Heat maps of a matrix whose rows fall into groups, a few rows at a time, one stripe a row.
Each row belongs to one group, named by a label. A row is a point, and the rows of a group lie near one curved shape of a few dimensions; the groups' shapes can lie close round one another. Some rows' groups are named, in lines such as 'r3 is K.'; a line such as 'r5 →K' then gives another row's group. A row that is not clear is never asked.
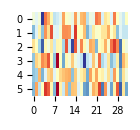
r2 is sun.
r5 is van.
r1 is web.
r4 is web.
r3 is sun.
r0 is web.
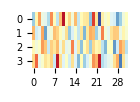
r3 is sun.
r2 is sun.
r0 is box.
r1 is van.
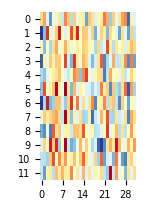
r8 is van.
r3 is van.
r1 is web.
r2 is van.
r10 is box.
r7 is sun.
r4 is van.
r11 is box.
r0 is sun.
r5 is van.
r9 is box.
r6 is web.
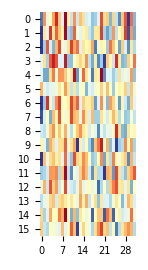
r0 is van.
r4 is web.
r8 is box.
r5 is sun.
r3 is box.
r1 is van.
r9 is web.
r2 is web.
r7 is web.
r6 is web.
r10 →van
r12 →box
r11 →box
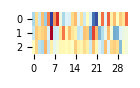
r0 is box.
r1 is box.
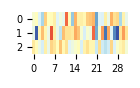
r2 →sun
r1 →box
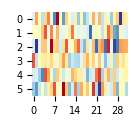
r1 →box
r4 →van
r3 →sun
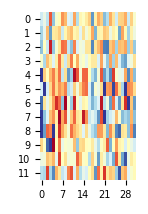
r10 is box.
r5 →box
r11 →web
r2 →van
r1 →web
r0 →van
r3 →box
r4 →van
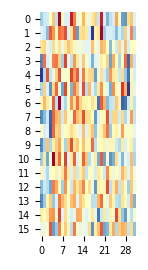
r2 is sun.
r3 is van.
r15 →van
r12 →van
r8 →web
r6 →box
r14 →box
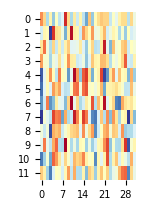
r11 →sun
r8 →web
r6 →web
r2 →sun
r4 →van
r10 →van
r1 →web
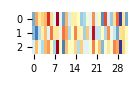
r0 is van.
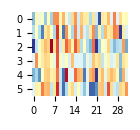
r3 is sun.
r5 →box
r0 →box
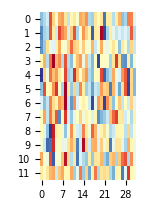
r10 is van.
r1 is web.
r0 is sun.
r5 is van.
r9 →web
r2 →web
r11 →sun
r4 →van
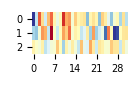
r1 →box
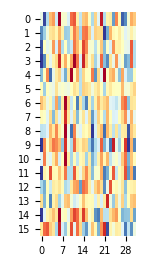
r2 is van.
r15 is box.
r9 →van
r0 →box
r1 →van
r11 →van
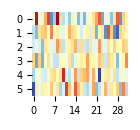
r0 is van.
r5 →van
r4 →box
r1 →box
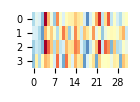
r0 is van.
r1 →web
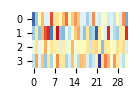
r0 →web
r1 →box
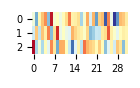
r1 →box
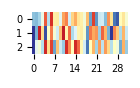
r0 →box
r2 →van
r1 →web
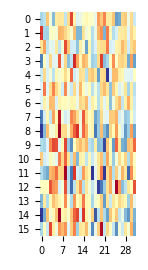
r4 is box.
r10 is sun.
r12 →box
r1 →sun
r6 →sun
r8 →web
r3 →van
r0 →web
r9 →box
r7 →web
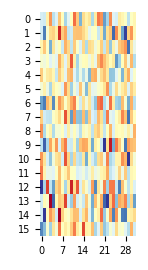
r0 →van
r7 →sun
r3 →web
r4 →sun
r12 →web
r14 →box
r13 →van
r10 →sun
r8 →van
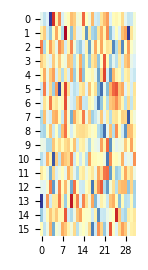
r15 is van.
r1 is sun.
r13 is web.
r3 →sun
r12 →van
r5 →box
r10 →box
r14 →box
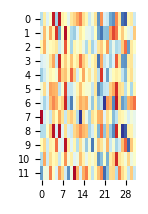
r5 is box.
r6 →box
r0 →box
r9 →van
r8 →box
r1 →box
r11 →van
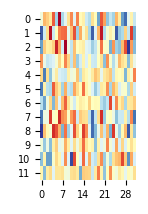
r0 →box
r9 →van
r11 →van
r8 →van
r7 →web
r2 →van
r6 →box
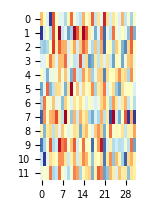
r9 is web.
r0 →web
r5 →web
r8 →van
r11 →van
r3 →sun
